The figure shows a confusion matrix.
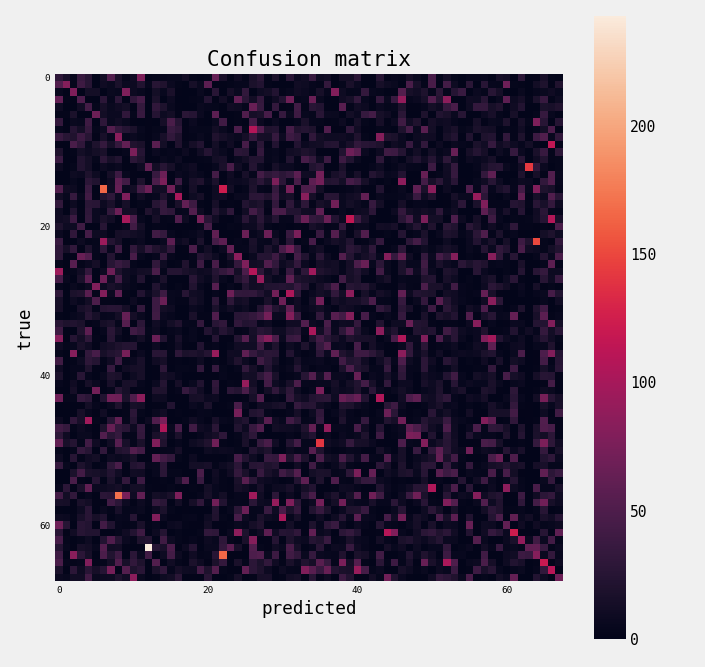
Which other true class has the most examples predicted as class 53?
24
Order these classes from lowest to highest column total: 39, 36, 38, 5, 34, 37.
5, 37, 36, 38, 39, 34
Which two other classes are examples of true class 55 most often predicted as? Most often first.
50, 60
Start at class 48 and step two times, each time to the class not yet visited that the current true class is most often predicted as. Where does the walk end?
14
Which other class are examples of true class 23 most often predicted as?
31
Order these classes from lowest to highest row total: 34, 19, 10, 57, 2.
2, 10, 34, 57, 19
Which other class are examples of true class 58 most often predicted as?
25
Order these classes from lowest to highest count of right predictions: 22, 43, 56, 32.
32, 22, 56, 43
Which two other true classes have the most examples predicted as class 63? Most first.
12, 64
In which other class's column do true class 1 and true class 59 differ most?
30
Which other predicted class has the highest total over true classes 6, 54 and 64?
22
